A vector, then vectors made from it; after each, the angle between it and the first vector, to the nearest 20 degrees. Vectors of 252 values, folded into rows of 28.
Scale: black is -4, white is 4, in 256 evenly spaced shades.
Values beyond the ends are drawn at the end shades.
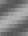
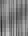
120 degrees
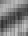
160 degrees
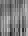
60 degrees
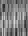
60 degrees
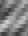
60 degrees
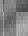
120 degrees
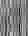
100 degrees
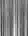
100 degrees
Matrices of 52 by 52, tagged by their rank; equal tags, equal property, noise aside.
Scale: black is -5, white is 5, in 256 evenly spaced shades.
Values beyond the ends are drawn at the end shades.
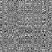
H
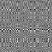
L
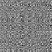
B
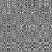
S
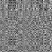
H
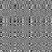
L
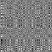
L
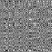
H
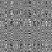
S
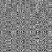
H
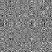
B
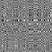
S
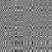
L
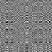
L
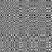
L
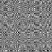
H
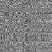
B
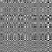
L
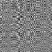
H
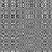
S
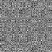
B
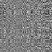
B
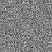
B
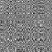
H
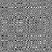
H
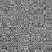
B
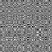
H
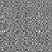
H
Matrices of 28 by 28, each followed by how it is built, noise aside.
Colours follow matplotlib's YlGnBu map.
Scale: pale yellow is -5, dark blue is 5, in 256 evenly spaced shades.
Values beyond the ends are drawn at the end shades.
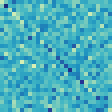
diagonal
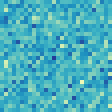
Hankel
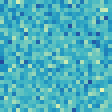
noise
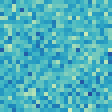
Hankel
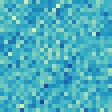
Hankel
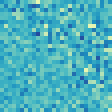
upper triangular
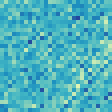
Hankel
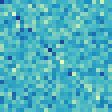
diagonal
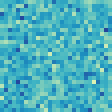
noise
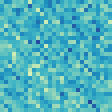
Toeplitz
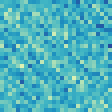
Toeplitz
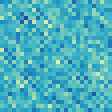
Toeplitz
